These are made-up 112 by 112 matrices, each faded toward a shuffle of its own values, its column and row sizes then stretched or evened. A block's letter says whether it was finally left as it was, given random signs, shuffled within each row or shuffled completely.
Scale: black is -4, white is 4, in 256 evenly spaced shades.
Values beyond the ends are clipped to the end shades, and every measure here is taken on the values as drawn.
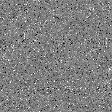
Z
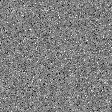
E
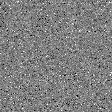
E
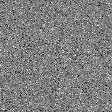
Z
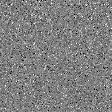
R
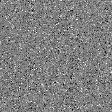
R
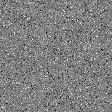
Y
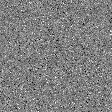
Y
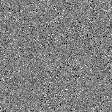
Z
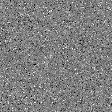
Z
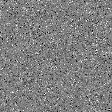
Z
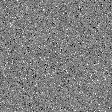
Y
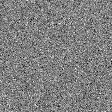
E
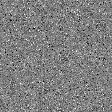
Z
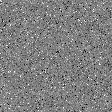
Y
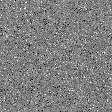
Y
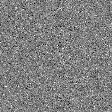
Z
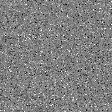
Z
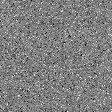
Y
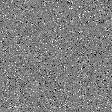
R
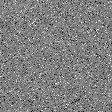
Y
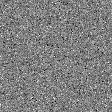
Y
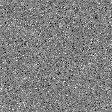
Z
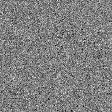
R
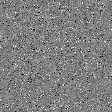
Z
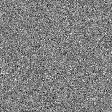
E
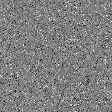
Z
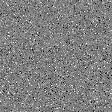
E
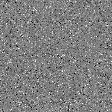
Z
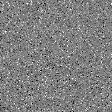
R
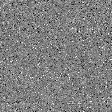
R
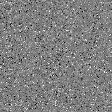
R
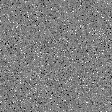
Z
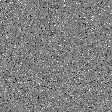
E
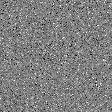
E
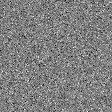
Y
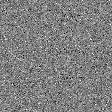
E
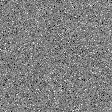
Y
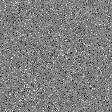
E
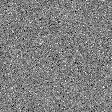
Y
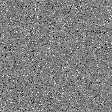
Z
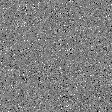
Z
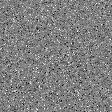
Y
